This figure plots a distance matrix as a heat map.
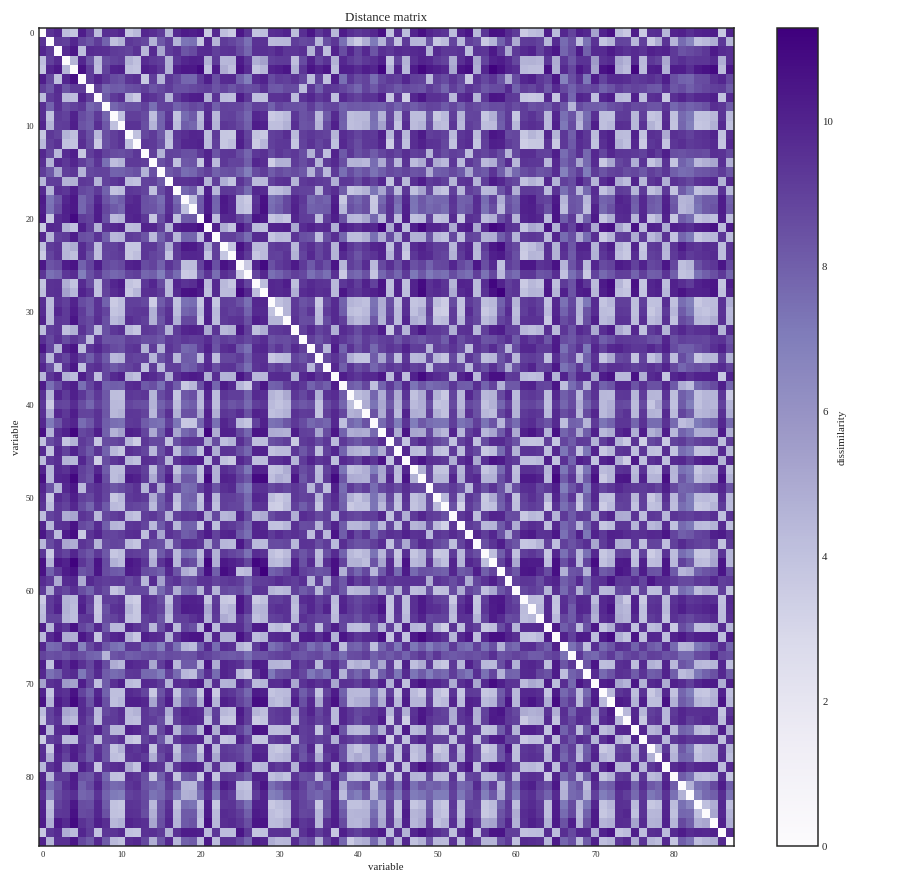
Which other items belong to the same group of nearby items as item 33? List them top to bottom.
6
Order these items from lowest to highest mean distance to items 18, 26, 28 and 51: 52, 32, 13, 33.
52, 32, 13, 33
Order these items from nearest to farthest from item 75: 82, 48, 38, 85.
48, 85, 82, 38
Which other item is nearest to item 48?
71
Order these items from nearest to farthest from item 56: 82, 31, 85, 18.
31, 85, 82, 18
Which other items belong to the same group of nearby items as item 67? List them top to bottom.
8
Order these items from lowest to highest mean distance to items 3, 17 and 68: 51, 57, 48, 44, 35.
51, 35, 57, 48, 44
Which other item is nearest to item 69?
26
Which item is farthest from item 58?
28
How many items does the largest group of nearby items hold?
36
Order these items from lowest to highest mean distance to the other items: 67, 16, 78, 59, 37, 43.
78, 43, 16, 37, 67, 59
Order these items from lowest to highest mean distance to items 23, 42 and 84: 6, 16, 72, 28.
72, 16, 28, 6
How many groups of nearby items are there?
6
